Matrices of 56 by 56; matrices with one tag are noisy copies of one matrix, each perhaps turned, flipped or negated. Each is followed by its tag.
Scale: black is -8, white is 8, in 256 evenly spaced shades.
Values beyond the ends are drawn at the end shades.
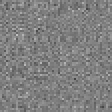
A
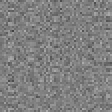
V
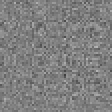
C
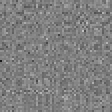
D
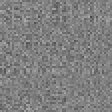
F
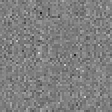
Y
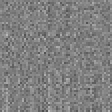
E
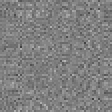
D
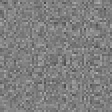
C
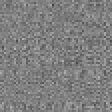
A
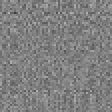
D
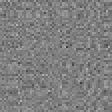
D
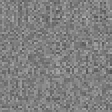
F
